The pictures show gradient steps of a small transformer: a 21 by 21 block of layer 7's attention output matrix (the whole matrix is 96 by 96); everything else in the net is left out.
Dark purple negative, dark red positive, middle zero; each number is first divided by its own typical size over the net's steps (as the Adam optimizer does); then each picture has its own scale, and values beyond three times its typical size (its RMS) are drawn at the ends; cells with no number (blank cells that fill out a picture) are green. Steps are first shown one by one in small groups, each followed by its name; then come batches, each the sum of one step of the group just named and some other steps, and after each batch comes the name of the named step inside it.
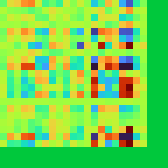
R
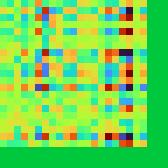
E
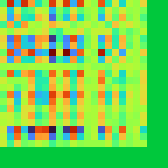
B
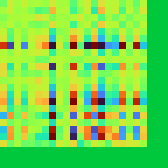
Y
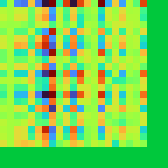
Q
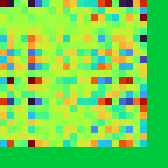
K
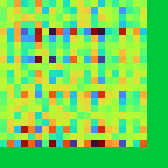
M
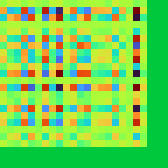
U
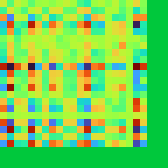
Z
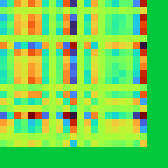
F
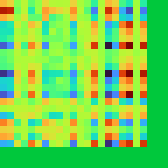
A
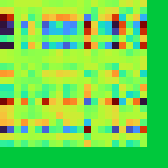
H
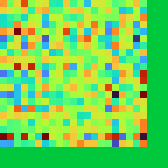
E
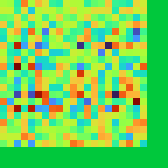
R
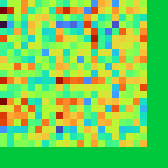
H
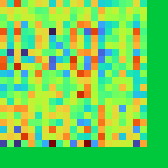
M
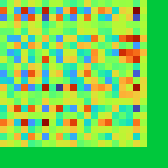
U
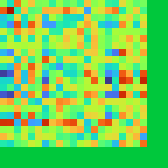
A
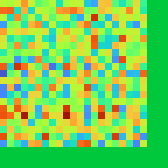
Z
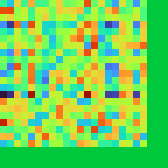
A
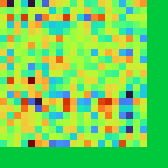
K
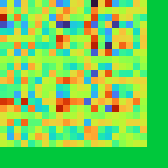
H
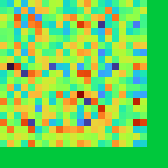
Z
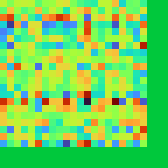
H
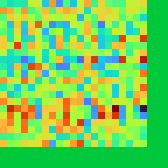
Q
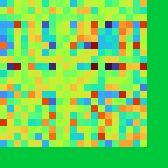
Y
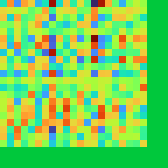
B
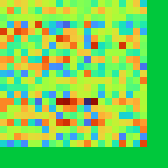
Y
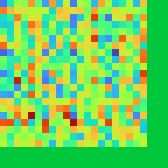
F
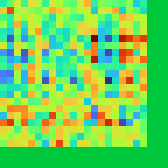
A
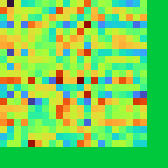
K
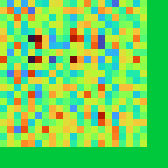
M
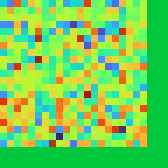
M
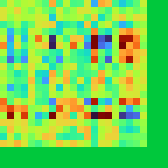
Y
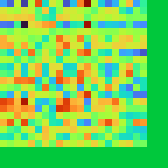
E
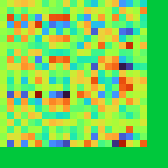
R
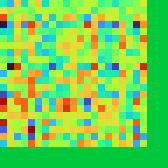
Z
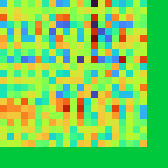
M
